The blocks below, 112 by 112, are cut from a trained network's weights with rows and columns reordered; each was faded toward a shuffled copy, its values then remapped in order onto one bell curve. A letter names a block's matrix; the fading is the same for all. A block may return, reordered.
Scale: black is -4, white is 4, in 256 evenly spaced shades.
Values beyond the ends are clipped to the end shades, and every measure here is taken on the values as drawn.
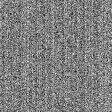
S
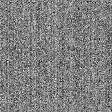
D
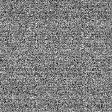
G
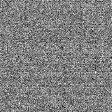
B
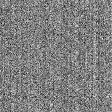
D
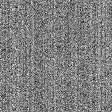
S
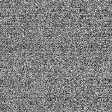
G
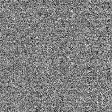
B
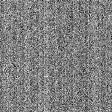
S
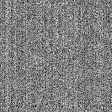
D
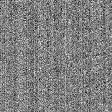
S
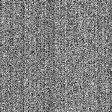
D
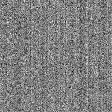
D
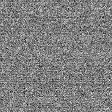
G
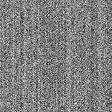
S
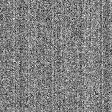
S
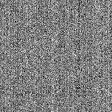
D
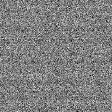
B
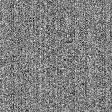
D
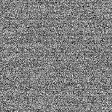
G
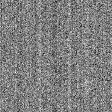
D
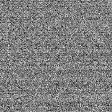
G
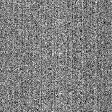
D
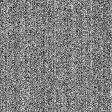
D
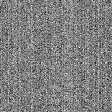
S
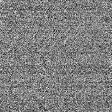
G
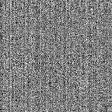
S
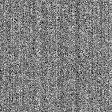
D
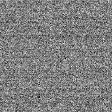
B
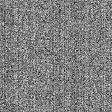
D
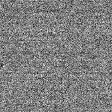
B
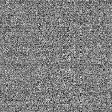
B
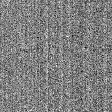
D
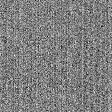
S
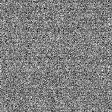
B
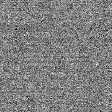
B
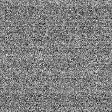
G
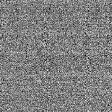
B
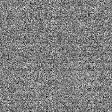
B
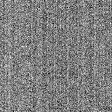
S
